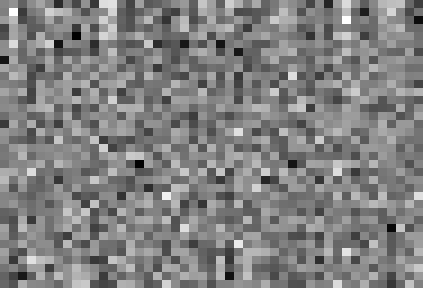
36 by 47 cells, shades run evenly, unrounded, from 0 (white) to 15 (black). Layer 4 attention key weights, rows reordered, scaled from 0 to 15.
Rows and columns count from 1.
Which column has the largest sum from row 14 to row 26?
22
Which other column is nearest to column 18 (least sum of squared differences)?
37
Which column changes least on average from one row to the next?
43
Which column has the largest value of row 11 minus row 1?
23
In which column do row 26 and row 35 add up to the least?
42
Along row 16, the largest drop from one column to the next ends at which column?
2
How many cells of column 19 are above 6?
29
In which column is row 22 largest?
40
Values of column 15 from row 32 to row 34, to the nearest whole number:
4 7 4
